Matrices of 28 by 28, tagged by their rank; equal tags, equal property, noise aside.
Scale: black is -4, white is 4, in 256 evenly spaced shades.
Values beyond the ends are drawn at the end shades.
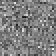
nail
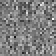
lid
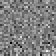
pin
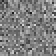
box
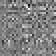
box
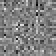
pin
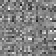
box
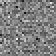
nail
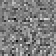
nail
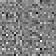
pin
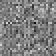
box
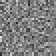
nail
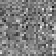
lid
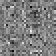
box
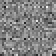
box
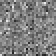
nail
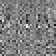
pin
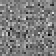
lid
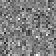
lid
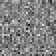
nail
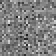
nail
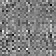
pin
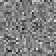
lid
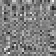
pin
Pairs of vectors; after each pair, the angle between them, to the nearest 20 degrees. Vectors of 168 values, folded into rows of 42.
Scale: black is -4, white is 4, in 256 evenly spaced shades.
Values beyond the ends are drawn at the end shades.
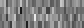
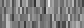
100 degrees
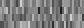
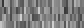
140 degrees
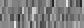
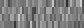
160 degrees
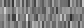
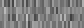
20 degrees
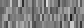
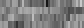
120 degrees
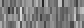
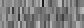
40 degrees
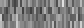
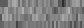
140 degrees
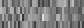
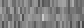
20 degrees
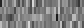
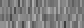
40 degrees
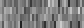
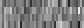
20 degrees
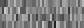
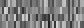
40 degrees
